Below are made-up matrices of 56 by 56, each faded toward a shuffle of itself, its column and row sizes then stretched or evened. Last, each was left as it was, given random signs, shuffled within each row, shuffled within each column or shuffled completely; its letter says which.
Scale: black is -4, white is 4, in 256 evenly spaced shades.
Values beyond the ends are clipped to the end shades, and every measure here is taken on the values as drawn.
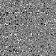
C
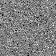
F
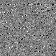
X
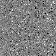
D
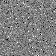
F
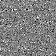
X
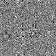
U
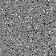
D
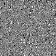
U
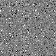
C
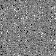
U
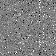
D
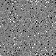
C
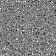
X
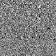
C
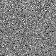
X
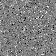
F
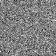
X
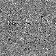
U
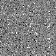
U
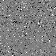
X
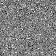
X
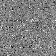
X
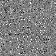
C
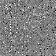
D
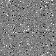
U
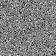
F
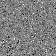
F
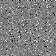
U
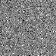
U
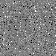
U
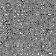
C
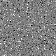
D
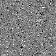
D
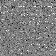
X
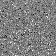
F
